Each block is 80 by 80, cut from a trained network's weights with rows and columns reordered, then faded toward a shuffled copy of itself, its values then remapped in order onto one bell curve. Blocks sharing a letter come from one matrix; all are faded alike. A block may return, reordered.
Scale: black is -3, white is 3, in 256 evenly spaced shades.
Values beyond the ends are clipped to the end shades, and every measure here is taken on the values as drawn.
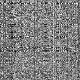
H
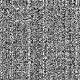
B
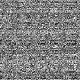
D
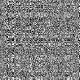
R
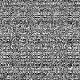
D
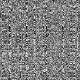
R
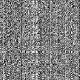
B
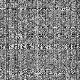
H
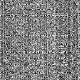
H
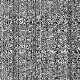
H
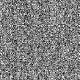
B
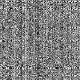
H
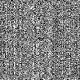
B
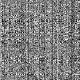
H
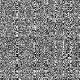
R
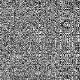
R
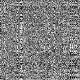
R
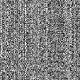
B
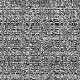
D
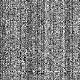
H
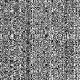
B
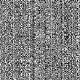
B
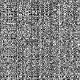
H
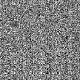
B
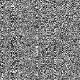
R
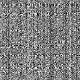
H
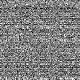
D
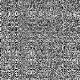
R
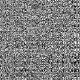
R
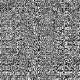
D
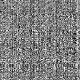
B
